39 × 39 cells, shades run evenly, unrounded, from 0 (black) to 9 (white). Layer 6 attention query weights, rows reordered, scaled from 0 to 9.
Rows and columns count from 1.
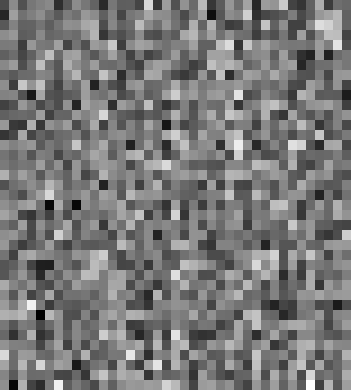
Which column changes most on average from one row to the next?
15
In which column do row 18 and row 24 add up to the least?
18
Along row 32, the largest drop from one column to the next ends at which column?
5
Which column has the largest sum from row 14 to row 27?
27
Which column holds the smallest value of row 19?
12
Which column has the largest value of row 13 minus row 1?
34
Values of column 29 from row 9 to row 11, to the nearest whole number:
4 3 5
